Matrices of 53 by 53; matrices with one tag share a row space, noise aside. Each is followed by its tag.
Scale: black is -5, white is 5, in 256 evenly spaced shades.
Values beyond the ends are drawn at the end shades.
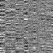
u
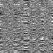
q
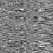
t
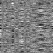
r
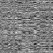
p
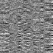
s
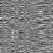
r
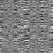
q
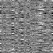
r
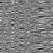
r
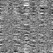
q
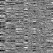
u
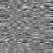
s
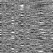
r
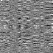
s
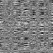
q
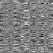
q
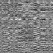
p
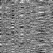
r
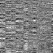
u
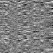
s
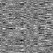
t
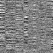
u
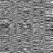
s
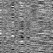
r
